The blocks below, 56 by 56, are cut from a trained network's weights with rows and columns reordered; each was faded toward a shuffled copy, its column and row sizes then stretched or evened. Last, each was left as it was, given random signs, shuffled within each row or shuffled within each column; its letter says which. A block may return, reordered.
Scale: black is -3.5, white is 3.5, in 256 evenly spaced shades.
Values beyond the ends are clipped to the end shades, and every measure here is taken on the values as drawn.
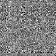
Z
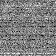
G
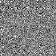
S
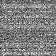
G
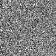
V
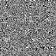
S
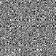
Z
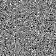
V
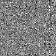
Z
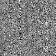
V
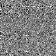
S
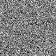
G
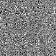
S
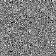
S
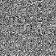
Z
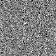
V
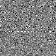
S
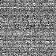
Z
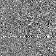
S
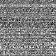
Z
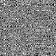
Z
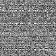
Z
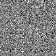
S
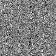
V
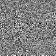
S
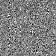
V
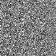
V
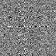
Z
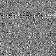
Z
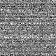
G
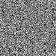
V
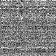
Z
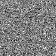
G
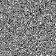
V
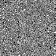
V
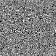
G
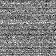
G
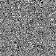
S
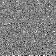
G
